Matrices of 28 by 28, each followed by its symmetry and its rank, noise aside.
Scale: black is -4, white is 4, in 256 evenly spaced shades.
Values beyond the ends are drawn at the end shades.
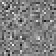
symmetric, rank six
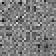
symmetric, rank eight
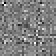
no symmetry, rank six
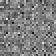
symmetric, rank seven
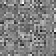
no symmetry, rank seven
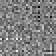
antisymmetric, rank six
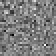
no symmetry, rank eight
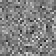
symmetric, rank eight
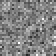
symmetric, rank six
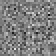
antisymmetric, rank six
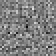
no symmetry, rank eight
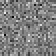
no symmetry, rank seven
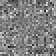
no symmetry, rank eight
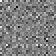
no symmetry, rank six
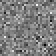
symmetric, rank seven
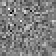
symmetric, rank six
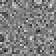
antisymmetric, rank eight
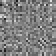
antisymmetric, rank six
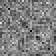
symmetric, rank eight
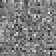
no symmetry, rank eight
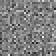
antisymmetric, rank eight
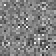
symmetric, rank seven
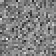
symmetric, rank seven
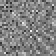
symmetric, rank seven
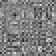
symmetric, rank six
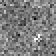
symmetric, rank seven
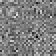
symmetric, rank six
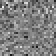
no symmetry, rank seven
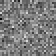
symmetric, rank eight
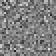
symmetric, rank eight
